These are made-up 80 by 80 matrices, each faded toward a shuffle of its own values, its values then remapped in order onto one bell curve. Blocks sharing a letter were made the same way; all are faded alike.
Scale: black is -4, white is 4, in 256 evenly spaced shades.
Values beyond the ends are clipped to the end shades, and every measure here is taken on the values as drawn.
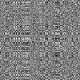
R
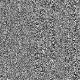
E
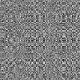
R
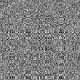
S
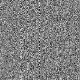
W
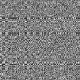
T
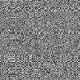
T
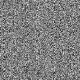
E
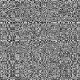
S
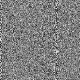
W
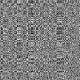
R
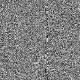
E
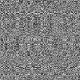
T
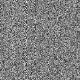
E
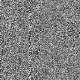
W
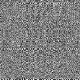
S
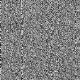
W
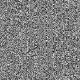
W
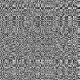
R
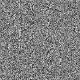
E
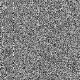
E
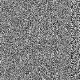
E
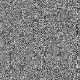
W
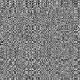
R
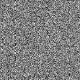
W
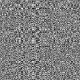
S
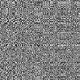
S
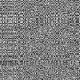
R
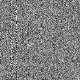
E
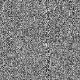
W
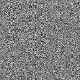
W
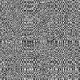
R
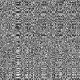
S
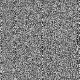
E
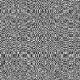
R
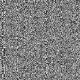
W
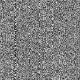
W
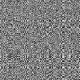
S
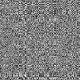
S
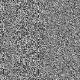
E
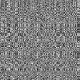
R
